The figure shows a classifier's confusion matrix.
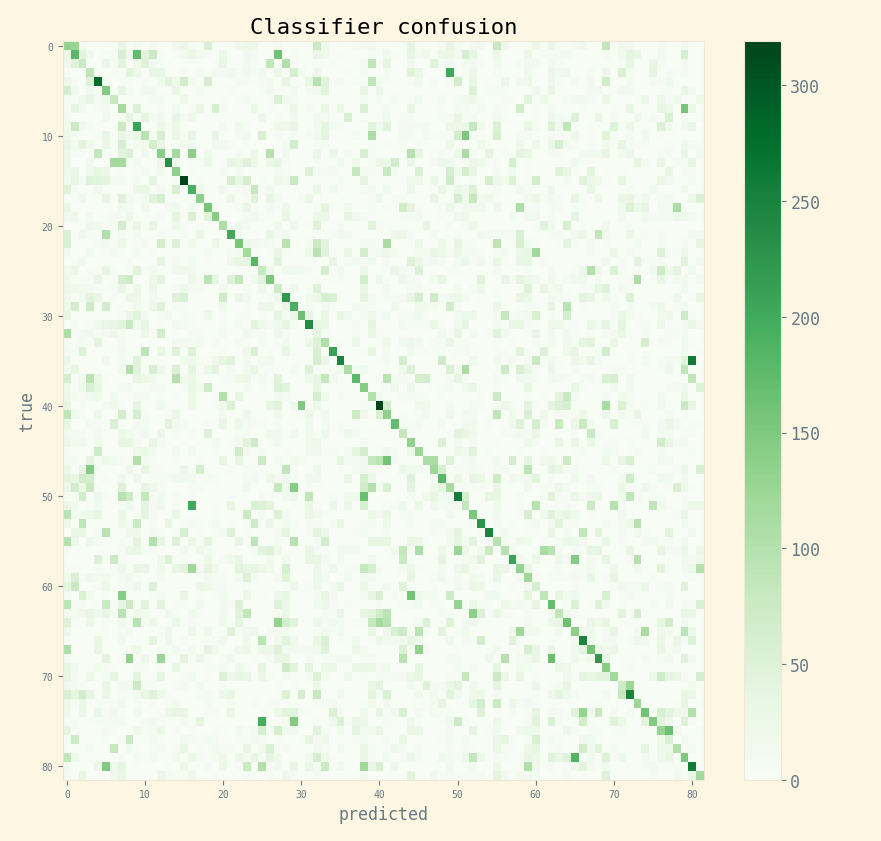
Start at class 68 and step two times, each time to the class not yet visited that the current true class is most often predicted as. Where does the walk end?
50
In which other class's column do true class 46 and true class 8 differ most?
41
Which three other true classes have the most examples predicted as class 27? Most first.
1, 64, 49
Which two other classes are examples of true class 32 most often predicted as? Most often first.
0, 12
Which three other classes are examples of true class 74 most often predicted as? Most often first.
66, 80, 68
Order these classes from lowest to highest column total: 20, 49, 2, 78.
78, 20, 2, 49
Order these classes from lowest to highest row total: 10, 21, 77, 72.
77, 21, 10, 72
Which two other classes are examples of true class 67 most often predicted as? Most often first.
45, 0
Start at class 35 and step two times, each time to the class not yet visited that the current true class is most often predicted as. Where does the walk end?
5
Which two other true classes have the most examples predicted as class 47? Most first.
46, 28
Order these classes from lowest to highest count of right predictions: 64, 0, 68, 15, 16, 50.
0, 64, 16, 68, 50, 15
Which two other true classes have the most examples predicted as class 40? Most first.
64, 46
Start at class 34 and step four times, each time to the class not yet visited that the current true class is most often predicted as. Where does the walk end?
24
